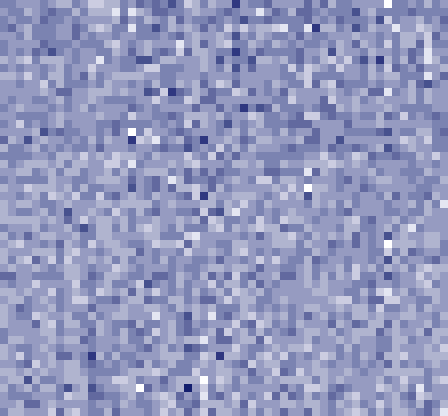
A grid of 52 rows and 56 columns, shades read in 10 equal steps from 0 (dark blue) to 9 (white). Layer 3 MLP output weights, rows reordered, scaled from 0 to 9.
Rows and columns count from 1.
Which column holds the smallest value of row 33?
49
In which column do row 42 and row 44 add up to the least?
24
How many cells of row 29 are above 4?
36
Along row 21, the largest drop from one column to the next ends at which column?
18
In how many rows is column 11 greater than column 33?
19
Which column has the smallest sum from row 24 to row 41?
47
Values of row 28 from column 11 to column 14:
7 5 6 6
